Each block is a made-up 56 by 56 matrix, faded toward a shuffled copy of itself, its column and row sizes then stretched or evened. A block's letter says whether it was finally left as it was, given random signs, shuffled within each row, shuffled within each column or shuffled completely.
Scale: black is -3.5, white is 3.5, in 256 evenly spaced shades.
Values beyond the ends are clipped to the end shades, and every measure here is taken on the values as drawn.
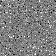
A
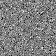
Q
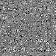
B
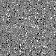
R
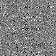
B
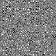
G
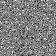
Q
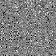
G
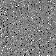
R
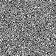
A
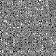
G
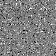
A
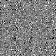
G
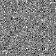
B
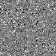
B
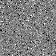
Q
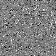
A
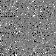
B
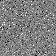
Q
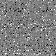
A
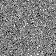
Q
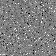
Q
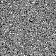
Q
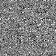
A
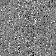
R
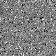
A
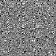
G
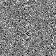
R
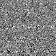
A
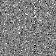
R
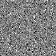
R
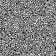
Q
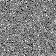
Q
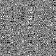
G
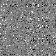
B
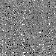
B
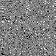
G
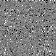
B
